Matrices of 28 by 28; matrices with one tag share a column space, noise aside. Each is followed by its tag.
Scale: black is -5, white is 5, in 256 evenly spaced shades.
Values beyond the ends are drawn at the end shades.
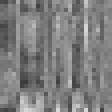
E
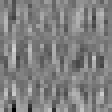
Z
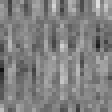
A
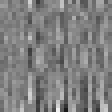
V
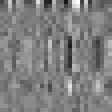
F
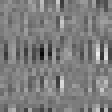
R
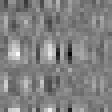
R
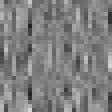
Z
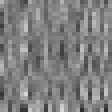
Z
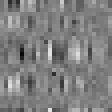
R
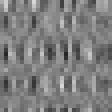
R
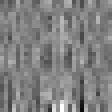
V
